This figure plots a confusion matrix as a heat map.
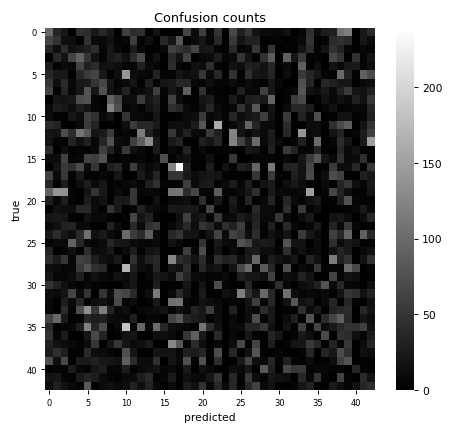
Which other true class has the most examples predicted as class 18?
7
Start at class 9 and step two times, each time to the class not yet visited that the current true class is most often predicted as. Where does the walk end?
29
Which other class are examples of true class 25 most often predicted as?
3
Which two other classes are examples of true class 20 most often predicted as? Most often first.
39, 11
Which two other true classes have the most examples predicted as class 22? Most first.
11, 19
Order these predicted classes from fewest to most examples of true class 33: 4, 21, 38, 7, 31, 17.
31, 17, 38, 21, 4, 7
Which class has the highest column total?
5
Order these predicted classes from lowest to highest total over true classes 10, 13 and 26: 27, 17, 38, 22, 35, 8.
17, 22, 38, 8, 27, 35
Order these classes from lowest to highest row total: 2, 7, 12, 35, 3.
2, 7, 3, 12, 35
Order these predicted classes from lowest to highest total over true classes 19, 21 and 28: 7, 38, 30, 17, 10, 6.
30, 38, 7, 6, 17, 10
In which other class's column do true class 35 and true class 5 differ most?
12
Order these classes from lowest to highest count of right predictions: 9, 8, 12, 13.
9, 8, 12, 13
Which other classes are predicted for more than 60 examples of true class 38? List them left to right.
10, 22, 27
